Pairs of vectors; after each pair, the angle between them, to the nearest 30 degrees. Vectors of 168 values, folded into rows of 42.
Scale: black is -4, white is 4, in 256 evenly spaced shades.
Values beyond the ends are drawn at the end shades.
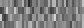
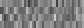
30 degrees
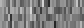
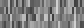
120 degrees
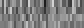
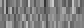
30 degrees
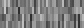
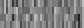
60 degrees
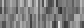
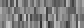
90 degrees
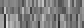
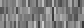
60 degrees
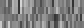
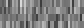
30 degrees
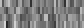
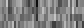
90 degrees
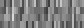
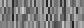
120 degrees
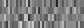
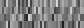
150 degrees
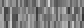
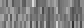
90 degrees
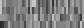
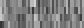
30 degrees
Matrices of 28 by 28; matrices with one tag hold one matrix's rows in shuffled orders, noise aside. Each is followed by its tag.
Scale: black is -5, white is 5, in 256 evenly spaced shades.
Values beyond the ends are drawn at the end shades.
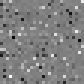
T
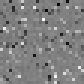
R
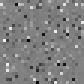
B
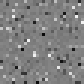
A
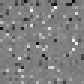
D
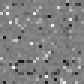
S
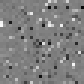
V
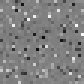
A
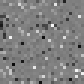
T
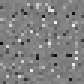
D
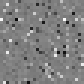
B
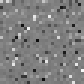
A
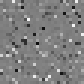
A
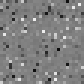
R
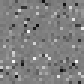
A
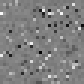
V
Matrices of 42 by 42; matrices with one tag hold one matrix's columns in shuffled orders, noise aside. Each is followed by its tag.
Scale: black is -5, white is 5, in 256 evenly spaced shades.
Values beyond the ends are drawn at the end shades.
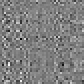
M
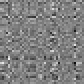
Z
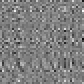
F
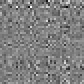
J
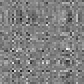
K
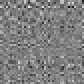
J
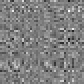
F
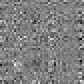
M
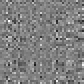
M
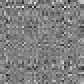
J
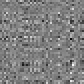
M
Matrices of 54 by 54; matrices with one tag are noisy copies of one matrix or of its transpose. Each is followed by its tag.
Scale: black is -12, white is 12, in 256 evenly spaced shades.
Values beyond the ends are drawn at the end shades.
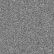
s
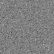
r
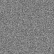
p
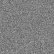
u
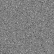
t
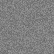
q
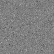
s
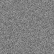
p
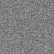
r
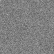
q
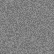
t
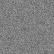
s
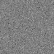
u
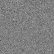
s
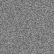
t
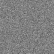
r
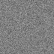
s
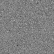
u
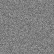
s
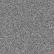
r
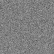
r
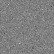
t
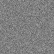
t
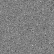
t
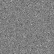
t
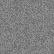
t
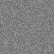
s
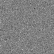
p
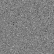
p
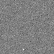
t
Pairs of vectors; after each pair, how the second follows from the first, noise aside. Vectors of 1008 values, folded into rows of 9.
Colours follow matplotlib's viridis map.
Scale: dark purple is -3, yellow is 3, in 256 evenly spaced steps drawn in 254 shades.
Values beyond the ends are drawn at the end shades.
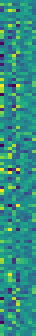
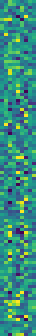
wrapped around.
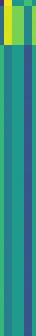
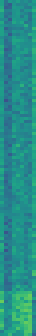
reversed, shrunk.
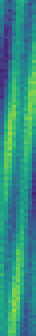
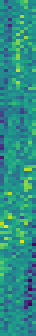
reversed, partly zeroed.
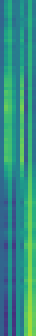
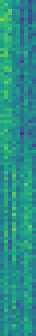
reversed, shrunk.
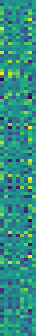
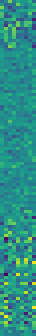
reversed, partly zeroed.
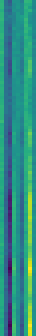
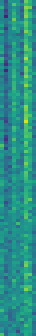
reversed, negated, shrunk.
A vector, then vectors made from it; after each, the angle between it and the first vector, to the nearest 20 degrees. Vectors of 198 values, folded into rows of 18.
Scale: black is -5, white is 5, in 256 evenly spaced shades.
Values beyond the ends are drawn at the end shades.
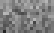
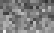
160 degrees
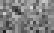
40 degrees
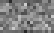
80 degrees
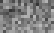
80 degrees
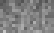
140 degrees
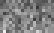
140 degrees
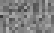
80 degrees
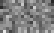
120 degrees
